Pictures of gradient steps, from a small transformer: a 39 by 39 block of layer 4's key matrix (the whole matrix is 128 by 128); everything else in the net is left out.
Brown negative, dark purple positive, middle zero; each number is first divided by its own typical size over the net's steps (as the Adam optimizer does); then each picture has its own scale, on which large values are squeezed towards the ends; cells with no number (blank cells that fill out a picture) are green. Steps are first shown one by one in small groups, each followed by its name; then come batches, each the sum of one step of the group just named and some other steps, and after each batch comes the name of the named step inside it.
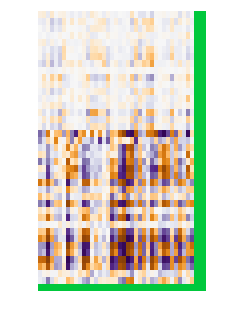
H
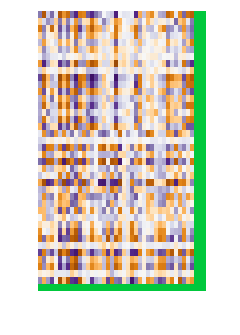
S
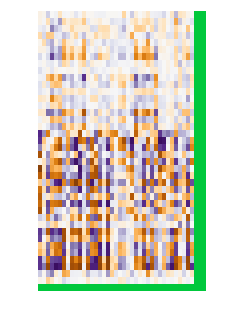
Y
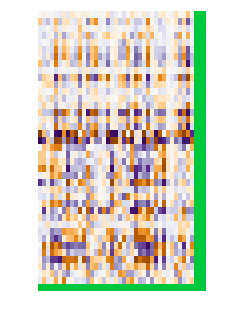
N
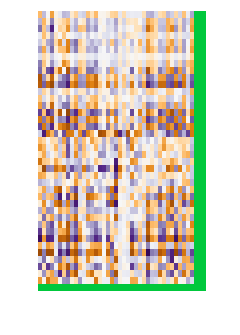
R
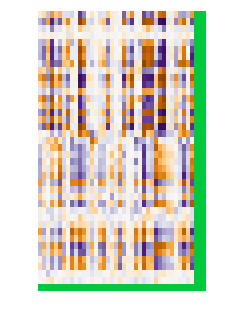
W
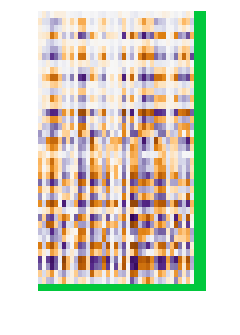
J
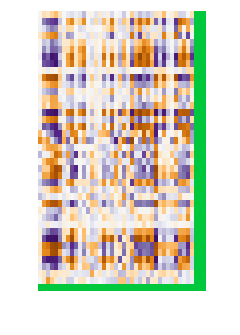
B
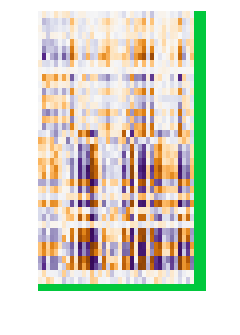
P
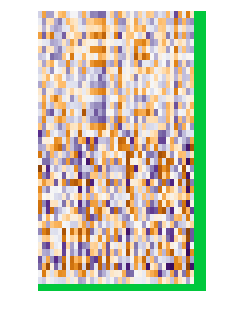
Y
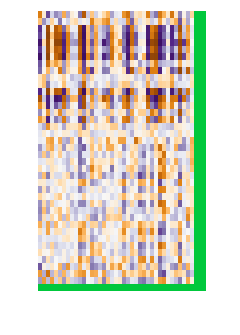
P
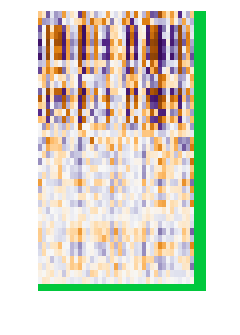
W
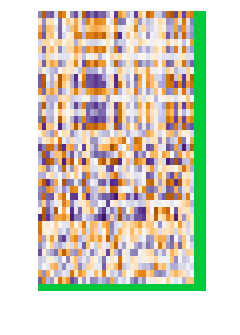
S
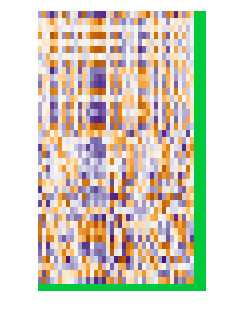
H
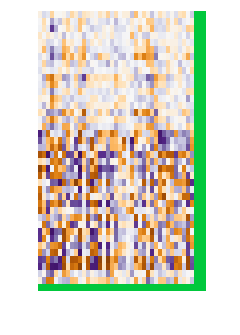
Y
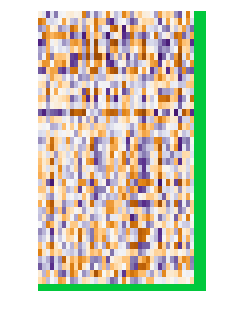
J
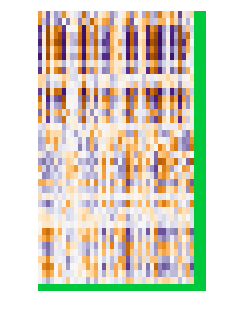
H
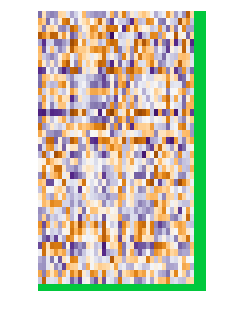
B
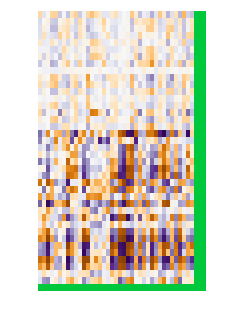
H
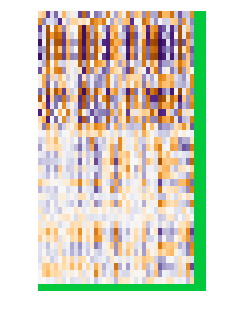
W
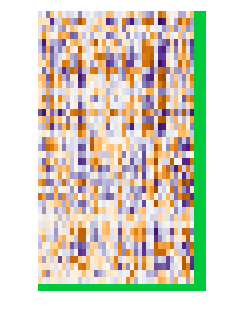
W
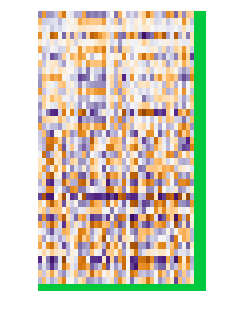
J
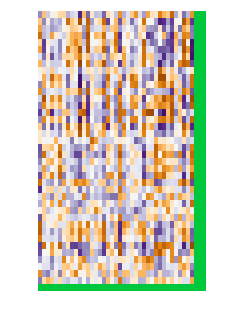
W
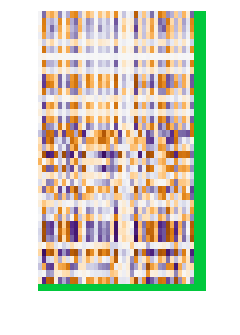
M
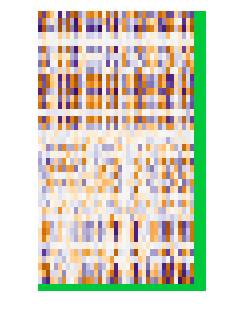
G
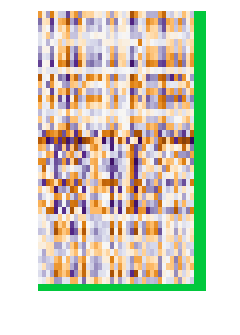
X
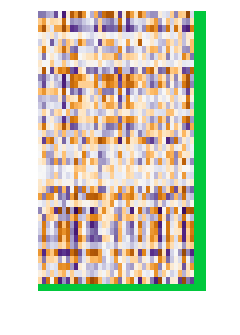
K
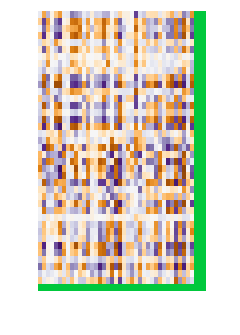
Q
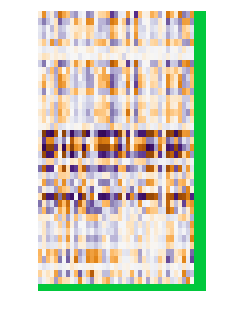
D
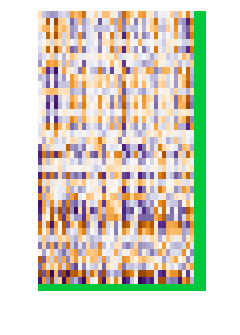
K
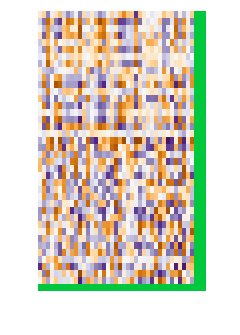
Q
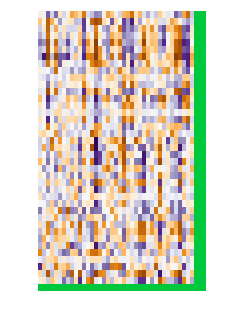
K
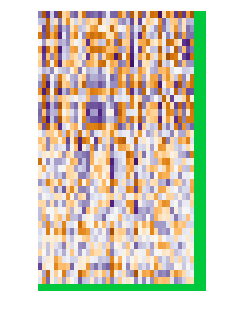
X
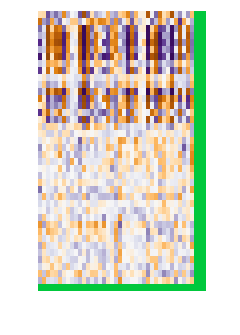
D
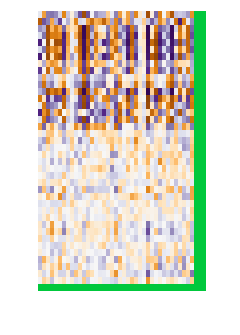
Q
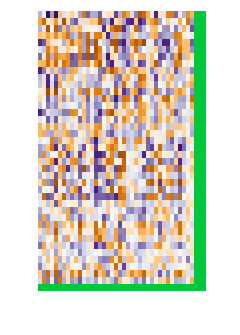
D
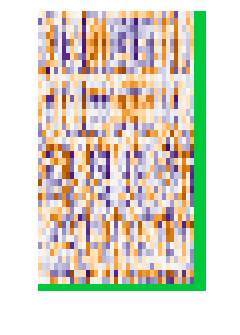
D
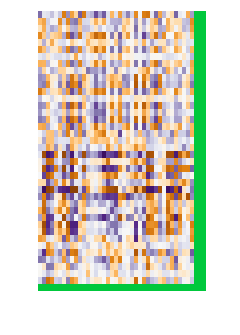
M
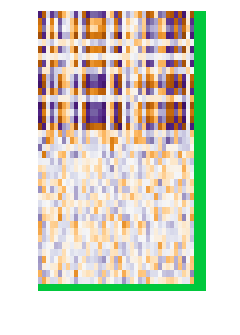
Q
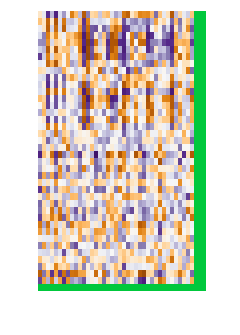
K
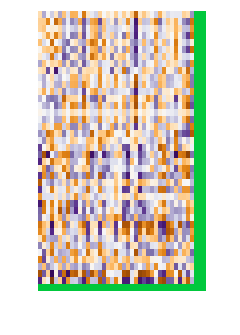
M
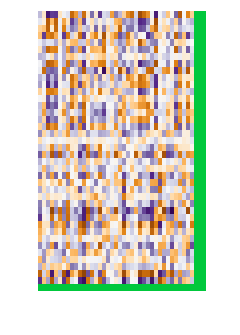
K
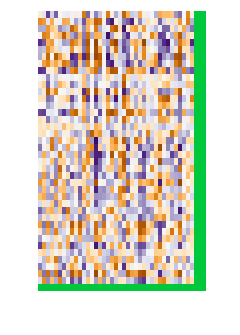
D
